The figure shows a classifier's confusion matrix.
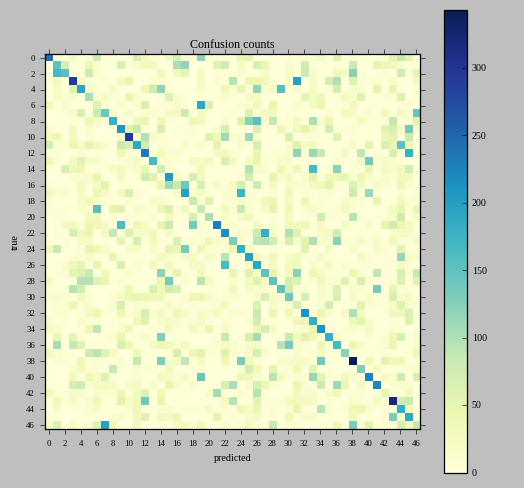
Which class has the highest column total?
26
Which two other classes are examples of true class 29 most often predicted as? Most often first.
41, 3
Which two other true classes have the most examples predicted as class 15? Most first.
28, 16
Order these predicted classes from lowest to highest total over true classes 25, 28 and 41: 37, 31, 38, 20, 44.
38, 20, 37, 31, 44
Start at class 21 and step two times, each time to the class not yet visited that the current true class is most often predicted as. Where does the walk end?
45
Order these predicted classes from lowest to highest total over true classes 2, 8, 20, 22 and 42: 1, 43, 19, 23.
23, 19, 43, 1
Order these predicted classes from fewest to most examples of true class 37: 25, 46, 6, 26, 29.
29, 25, 46, 26, 6
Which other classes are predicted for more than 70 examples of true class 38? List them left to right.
11, 14, 17, 24, 34
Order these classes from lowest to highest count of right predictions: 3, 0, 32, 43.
32, 0, 3, 43
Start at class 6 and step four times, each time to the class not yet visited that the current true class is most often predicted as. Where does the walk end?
40
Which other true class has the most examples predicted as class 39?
12
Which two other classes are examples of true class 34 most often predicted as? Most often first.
6, 27
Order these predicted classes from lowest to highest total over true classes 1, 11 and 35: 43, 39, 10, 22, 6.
39, 6, 10, 43, 22
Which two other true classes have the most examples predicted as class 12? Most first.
43, 10
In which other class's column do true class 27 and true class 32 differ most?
31
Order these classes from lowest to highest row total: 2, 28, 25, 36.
25, 2, 36, 28
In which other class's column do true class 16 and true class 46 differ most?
7
